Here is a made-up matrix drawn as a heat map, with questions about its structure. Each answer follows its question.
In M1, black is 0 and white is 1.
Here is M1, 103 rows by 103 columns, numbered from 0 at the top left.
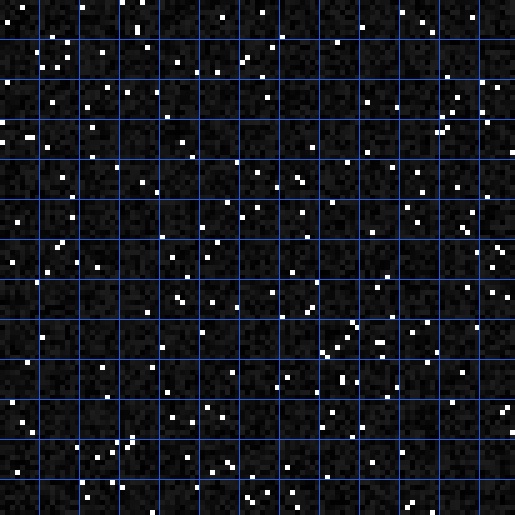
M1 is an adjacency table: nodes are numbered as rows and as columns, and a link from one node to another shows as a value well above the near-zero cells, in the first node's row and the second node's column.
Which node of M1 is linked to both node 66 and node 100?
node 82
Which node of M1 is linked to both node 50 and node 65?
node 95
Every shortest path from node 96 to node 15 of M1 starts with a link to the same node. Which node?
node 22
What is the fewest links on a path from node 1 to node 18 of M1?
5
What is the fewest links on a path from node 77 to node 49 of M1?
5
